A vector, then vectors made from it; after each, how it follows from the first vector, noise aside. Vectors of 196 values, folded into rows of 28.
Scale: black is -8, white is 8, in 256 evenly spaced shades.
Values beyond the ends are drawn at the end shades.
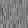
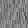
reversed.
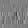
wrapped around, partly zeroed.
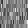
wrapped around, negated, scaled up.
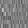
sign-scrambled.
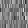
reversed, negated, scaled up.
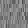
reversed.
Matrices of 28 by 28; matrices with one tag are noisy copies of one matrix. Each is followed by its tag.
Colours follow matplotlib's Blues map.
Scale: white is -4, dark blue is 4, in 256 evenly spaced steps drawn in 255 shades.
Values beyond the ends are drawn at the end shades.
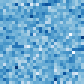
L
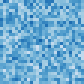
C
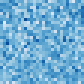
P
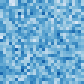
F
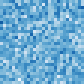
P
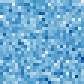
F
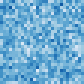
P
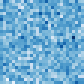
C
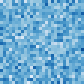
L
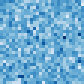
P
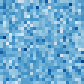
P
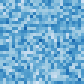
C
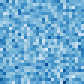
L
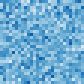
P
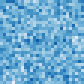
P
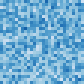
C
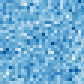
P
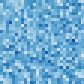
C
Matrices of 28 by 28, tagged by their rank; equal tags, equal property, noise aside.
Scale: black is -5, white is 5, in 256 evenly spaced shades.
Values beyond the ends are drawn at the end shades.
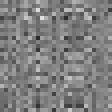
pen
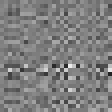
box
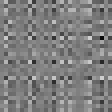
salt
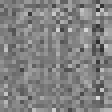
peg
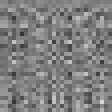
pen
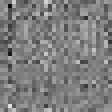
peg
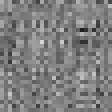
pen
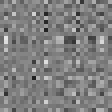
pen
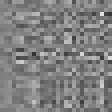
pen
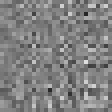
pen
